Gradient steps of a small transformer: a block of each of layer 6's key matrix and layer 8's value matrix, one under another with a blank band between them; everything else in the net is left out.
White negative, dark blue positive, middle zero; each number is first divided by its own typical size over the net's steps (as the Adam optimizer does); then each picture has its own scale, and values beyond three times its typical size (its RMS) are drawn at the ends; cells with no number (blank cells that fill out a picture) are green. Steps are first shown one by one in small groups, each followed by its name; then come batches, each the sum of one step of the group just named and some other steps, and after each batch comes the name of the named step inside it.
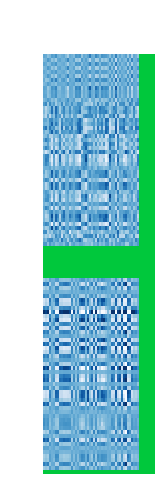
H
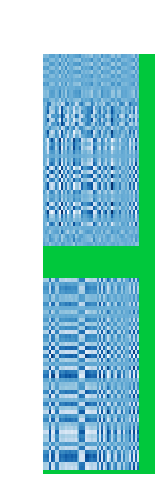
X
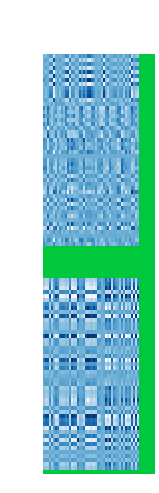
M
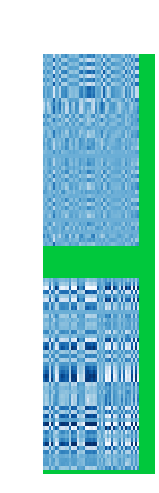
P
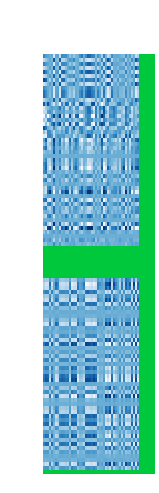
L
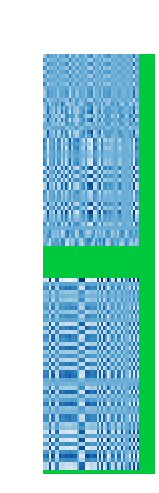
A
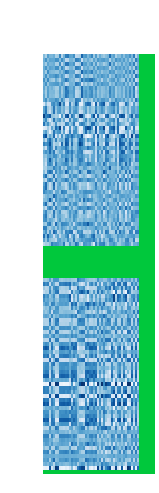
P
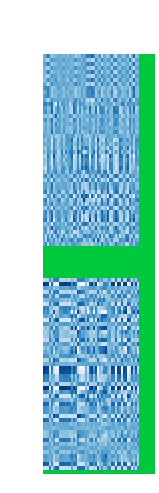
H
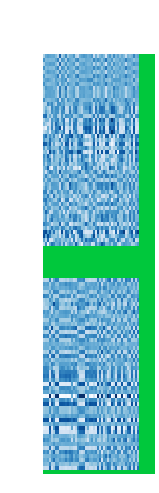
X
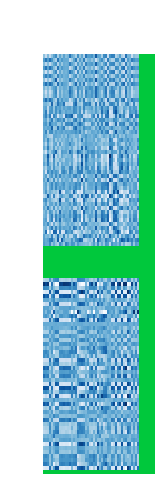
H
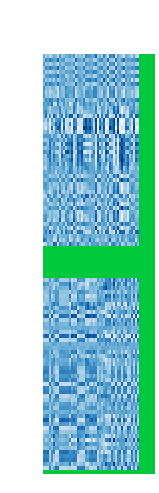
M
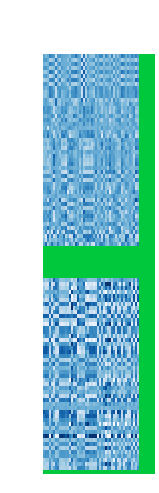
M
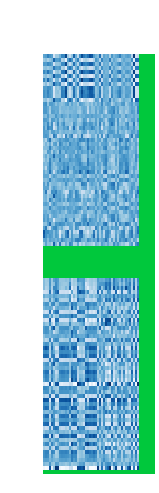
P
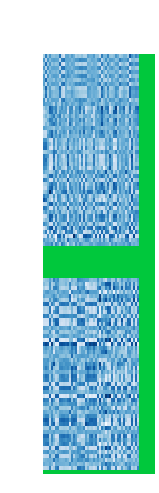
L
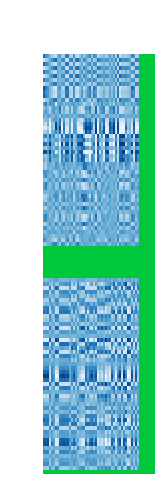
P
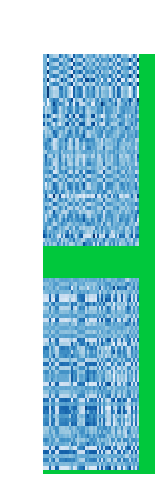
P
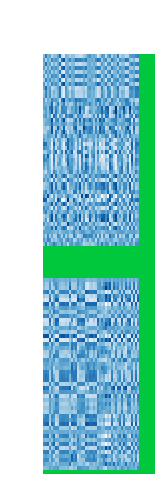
M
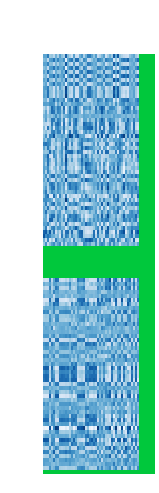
P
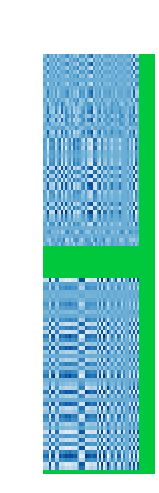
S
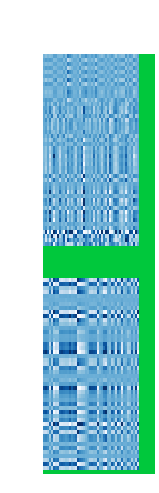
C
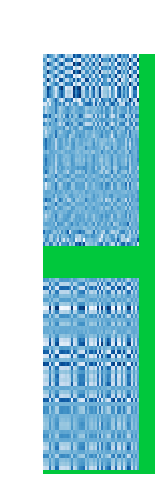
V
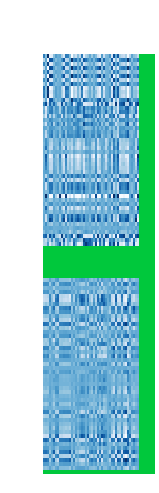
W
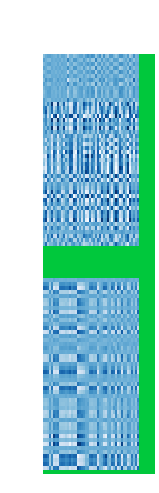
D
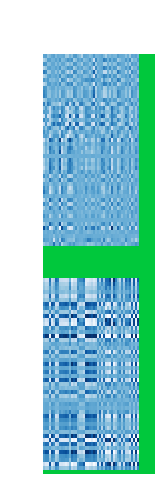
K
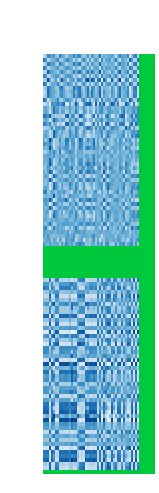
V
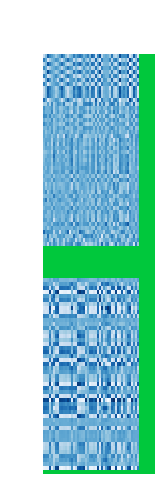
V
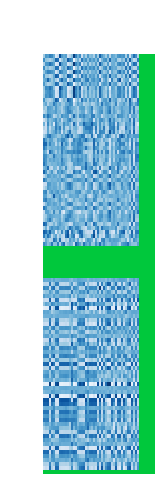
V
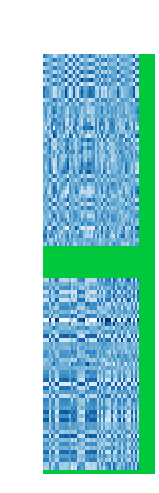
K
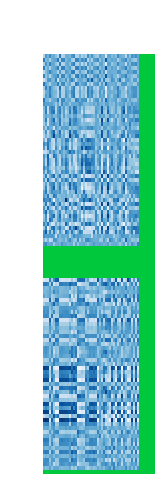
C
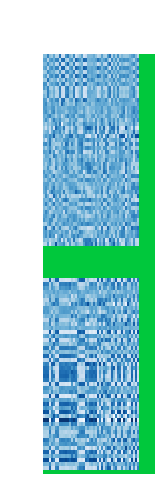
W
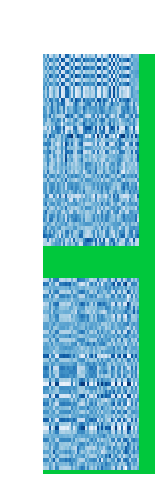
W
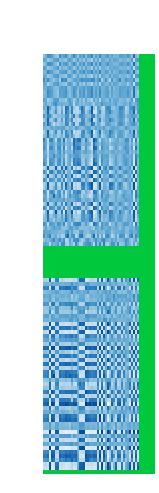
S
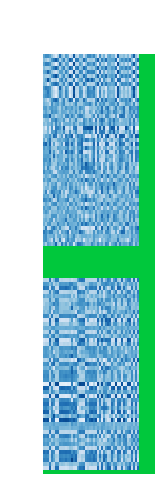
V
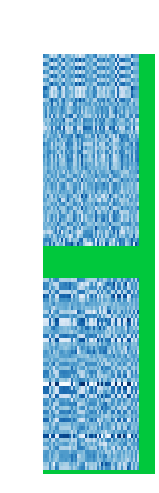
K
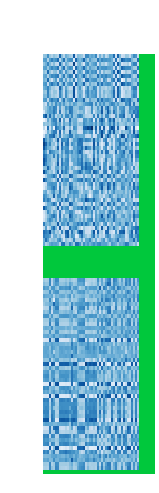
V
